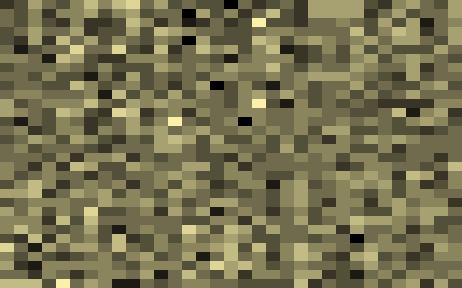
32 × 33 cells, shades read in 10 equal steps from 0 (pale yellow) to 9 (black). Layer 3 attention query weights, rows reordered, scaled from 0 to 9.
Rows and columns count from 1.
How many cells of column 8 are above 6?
5
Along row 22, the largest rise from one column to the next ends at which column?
4
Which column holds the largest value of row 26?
9
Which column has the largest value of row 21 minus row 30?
16
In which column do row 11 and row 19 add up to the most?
8
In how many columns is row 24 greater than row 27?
10
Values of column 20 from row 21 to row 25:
8 6 6 7 5
